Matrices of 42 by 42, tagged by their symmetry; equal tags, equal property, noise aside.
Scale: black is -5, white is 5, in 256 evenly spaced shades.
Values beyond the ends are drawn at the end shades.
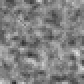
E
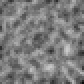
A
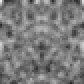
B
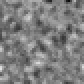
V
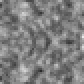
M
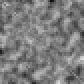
A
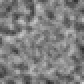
A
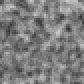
E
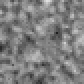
V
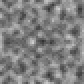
M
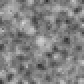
A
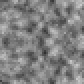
M
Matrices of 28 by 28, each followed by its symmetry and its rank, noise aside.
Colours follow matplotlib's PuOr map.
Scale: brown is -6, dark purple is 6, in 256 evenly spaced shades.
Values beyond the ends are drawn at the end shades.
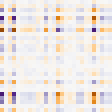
no symmetry, rank one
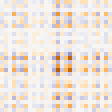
symmetric, rank one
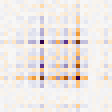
symmetric, rank one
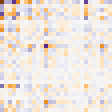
symmetric, rank two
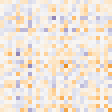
symmetric, rank three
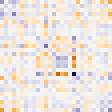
symmetric, rank three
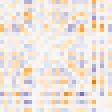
antisymmetric, rank two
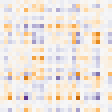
no symmetry, rank two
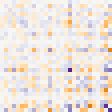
symmetric, rank two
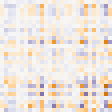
no symmetry, rank two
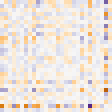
antisymmetric, rank two
